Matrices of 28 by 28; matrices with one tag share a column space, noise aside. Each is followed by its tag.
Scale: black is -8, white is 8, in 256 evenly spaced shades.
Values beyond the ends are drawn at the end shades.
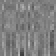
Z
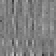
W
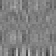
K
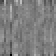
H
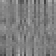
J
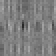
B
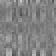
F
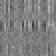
B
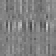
B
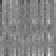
J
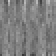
H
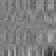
K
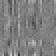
W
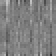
H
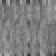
H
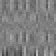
K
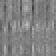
B
